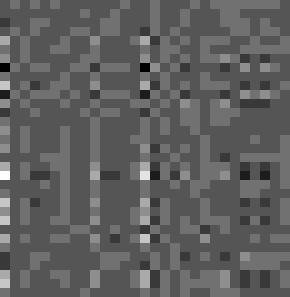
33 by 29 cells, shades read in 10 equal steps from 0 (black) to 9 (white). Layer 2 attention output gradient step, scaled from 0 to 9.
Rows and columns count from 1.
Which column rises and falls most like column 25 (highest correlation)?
27
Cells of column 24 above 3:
7
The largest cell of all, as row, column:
20, 1
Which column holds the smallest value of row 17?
16
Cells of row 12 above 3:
11
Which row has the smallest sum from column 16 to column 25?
23
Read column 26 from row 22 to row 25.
4 3 3 4
